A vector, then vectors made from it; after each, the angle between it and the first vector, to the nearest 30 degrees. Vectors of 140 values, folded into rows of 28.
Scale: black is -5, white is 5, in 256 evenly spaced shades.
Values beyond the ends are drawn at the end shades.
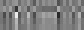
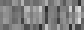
90 degrees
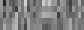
60 degrees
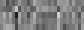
150 degrees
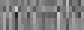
150 degrees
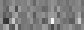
60 degrees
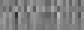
150 degrees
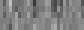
60 degrees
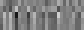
150 degrees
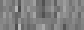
120 degrees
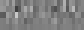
60 degrees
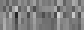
150 degrees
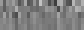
120 degrees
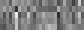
30 degrees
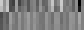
90 degrees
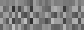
90 degrees
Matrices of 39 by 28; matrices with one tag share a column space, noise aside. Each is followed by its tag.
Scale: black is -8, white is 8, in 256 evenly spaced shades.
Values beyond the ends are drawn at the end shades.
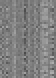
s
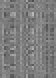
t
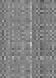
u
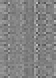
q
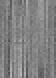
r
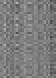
q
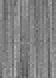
r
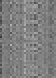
q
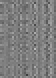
q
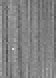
r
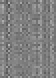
q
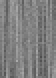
r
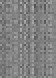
q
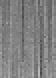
r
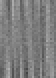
r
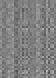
s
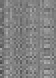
s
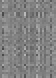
t
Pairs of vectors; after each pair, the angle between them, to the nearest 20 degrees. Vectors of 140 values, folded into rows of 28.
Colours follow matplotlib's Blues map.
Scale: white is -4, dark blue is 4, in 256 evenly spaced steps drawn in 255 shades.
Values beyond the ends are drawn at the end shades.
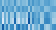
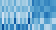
40 degrees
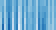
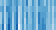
20 degrees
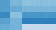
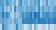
40 degrees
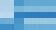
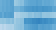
140 degrees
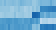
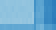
80 degrees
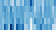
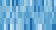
140 degrees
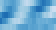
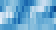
160 degrees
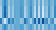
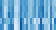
120 degrees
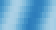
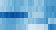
120 degrees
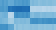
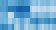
20 degrees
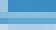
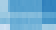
40 degrees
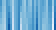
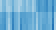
140 degrees
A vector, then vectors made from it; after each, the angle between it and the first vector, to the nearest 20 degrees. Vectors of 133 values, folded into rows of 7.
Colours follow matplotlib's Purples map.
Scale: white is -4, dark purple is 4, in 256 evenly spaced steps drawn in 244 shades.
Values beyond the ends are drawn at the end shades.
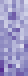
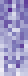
160 degrees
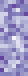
80 degrees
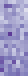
60 degrees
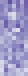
160 degrees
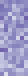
120 degrees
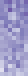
160 degrees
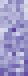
80 degrees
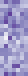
100 degrees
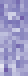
140 degrees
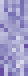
60 degrees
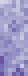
60 degrees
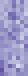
40 degrees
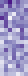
140 degrees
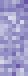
120 degrees
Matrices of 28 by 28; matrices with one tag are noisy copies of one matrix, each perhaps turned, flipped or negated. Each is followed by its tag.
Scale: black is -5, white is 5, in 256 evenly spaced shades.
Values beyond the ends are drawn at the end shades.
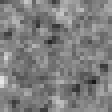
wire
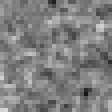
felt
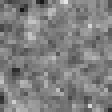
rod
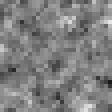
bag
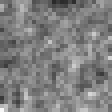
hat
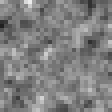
bag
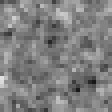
wire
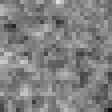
felt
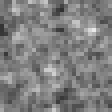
wire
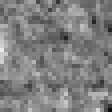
hat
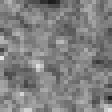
hat
